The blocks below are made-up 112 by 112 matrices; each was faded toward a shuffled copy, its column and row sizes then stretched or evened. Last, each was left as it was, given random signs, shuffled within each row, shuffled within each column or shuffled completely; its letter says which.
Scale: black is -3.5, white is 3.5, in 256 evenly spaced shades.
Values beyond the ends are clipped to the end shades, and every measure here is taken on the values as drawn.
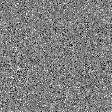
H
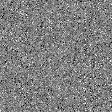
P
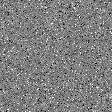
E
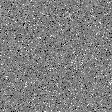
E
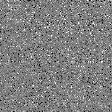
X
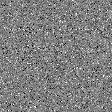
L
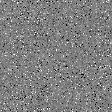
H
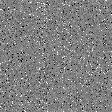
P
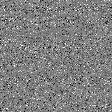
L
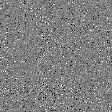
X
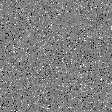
P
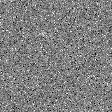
E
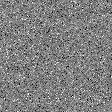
E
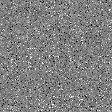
H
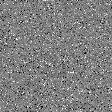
L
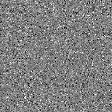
X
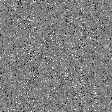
P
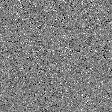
L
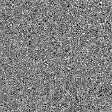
X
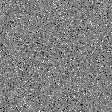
E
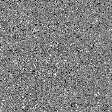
H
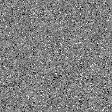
H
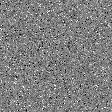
E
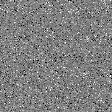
L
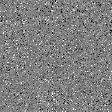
H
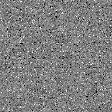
X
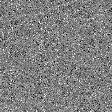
P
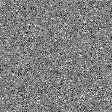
P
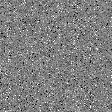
P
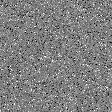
E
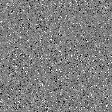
H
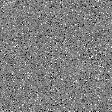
H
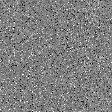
P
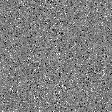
P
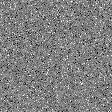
E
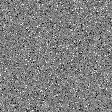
E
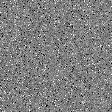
P
